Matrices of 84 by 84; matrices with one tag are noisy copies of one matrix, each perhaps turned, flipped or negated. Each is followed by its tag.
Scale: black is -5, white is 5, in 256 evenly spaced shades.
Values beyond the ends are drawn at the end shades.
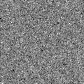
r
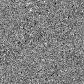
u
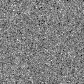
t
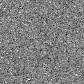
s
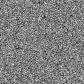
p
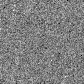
t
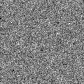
r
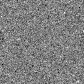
p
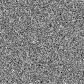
r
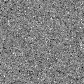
p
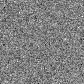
p
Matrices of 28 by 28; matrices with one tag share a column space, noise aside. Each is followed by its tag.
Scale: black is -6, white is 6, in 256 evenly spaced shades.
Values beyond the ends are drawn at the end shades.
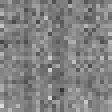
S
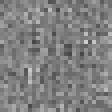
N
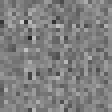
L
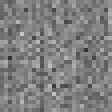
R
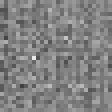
R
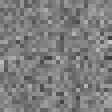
R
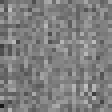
N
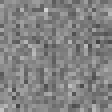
N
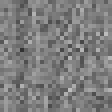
R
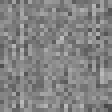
N
